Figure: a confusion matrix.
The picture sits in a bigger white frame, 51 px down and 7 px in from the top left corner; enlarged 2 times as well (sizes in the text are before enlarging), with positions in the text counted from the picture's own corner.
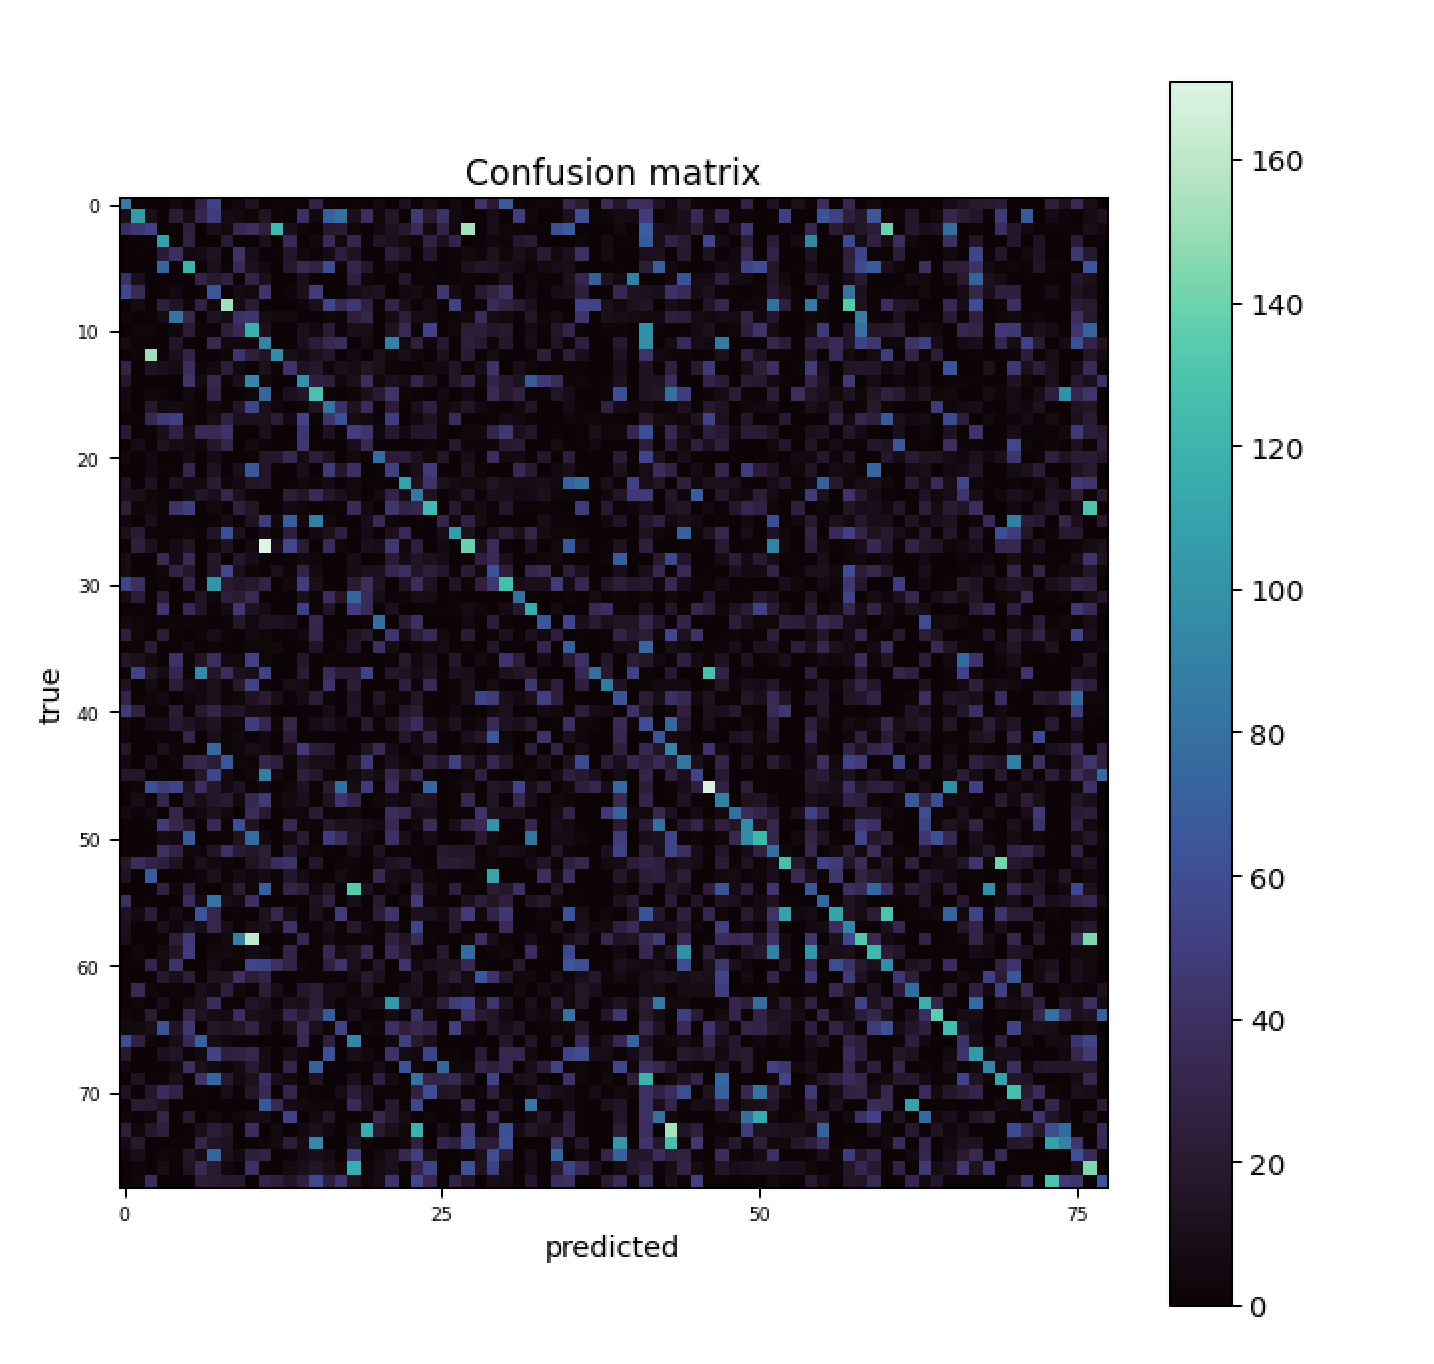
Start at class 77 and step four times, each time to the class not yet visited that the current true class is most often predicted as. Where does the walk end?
57
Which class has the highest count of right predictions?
46
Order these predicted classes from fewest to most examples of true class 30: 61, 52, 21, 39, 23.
21, 52, 39, 23, 61
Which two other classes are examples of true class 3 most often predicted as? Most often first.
54, 41
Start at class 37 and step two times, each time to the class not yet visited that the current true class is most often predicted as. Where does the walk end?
65
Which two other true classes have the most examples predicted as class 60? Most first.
2, 56
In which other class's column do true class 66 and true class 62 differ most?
18
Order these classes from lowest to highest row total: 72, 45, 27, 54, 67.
45, 72, 67, 27, 54
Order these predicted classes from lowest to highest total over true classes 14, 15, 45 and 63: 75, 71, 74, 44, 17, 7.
17, 71, 44, 75, 74, 7
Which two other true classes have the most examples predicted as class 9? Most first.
58, 49
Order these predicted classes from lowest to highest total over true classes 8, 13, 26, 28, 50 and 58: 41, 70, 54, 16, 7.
7, 41, 16, 70, 54
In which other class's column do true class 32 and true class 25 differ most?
15
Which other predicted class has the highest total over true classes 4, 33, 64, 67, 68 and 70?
35
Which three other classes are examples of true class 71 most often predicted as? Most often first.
62, 32, 11
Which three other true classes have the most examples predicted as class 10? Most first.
58, 14, 50
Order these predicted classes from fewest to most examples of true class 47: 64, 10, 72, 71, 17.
72, 71, 10, 17, 64
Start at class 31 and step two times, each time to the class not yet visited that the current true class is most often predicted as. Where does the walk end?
41
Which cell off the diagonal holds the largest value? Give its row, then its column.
27, 11
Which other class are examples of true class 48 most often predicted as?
39
